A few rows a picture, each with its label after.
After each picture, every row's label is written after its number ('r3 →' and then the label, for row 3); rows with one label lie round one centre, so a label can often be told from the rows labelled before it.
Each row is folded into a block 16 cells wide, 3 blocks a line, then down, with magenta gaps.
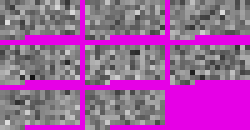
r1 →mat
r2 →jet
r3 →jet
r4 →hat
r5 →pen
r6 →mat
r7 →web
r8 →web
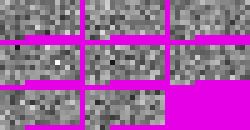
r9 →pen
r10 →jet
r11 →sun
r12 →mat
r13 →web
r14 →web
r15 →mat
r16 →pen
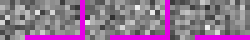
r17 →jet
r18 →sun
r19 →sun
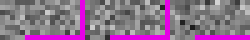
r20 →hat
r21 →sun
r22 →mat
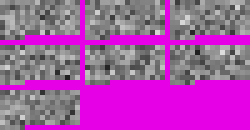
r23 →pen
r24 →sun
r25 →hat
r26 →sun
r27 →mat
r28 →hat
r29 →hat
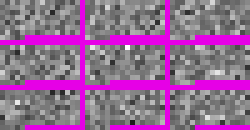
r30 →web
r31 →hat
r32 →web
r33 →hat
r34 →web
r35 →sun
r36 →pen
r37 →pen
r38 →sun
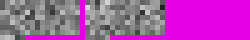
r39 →web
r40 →jet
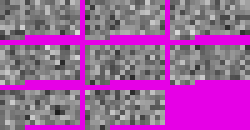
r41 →hat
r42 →sun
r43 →web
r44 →mat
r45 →pen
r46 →jet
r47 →sun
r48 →pen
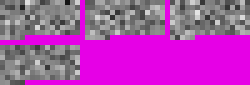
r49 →sun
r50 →web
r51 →jet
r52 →mat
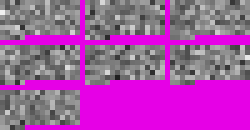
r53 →mat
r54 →sun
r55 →mat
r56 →pen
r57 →hat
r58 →mat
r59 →hat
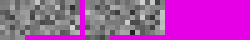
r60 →hat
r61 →pen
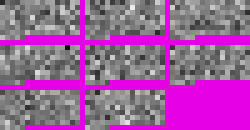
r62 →sun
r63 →mat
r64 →jet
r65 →sun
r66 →web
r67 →jet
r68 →web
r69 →sun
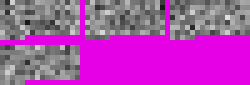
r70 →hat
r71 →jet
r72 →mat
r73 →sun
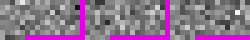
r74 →jet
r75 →sun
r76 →mat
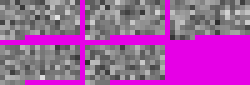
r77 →mat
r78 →sun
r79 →pen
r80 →jet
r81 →mat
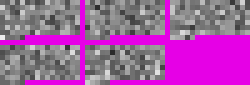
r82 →mat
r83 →pen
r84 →jet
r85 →sun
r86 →web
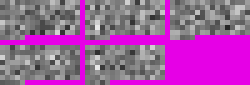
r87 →hat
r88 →pen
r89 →web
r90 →jet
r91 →pen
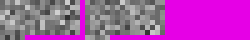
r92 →pen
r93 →hat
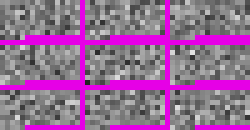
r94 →pen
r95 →web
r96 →jet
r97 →web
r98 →pen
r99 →mat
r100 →mat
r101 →mat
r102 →mat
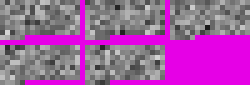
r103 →web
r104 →web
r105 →hat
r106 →mat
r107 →mat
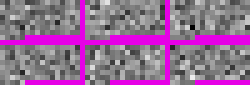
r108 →mat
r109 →jet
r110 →mat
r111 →jet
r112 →sun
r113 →web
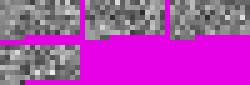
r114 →pen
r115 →web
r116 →jet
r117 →sun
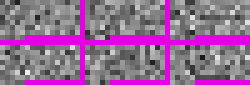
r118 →sun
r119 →sun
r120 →hat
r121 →mat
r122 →pen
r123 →mat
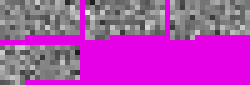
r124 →sun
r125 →mat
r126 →pen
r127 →jet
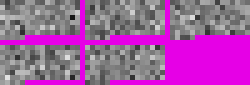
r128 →mat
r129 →hat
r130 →web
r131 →web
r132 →pen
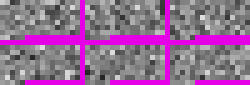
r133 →web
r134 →jet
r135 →sun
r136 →web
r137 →pen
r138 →sun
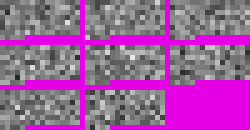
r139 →sun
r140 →mat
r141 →pen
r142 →web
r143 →hat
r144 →jet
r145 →hat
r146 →hat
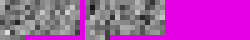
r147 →web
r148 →sun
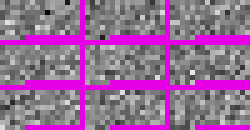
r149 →sun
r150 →mat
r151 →hat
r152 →hat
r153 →jet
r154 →hat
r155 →web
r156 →hat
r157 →pen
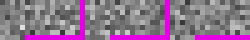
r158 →hat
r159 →jet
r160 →mat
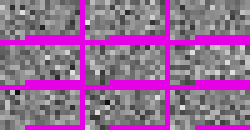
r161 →jet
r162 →jet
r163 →mat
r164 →hat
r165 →pen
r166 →mat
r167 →mat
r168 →web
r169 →mat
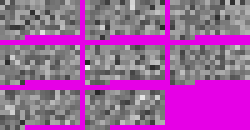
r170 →jet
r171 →mat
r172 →pen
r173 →sun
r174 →jet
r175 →pen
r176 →pen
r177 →sun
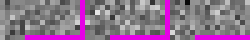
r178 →mat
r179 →sun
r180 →hat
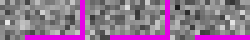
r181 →hat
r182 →web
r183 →mat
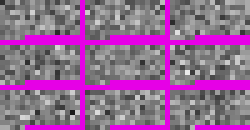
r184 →sun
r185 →sun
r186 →web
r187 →sun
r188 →sun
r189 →mat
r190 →hat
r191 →sun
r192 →pen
